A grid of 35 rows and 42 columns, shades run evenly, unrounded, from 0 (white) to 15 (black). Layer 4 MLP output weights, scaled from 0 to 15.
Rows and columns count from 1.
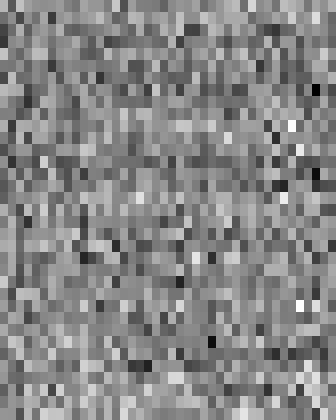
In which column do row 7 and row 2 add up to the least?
40
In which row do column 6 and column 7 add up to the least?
35
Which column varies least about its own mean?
20
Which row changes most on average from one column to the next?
26
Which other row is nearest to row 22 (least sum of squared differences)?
23
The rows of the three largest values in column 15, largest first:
21, 24, 4
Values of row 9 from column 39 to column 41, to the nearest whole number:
10 9 5
